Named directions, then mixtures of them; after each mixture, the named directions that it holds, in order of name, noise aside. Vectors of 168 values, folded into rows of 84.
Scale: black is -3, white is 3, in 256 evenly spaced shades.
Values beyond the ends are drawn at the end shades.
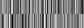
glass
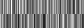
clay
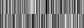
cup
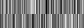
cup.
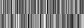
clay, cup, glass.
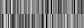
cup, glass.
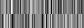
cup, glass.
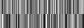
clay, glass.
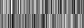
clay, cup, glass.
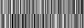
clay, glass.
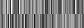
clay, cup, glass.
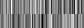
clay, cup, glass.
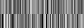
clay, cup, glass.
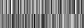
clay, cup, glass.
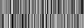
glass.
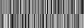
glass.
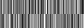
clay, cup, glass.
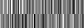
clay, glass.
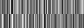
glass.
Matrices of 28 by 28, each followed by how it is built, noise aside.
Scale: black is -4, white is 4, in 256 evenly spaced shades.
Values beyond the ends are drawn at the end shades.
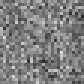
blocks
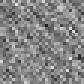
Toeplitz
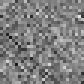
Toeplitz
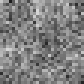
smooth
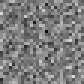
repeating rows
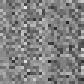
repeating rows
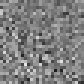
lower triangular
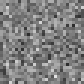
noise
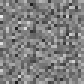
repeating rows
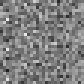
repeating rows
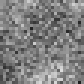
smooth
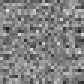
blocks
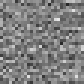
blocks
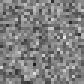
noise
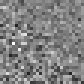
lower triangular
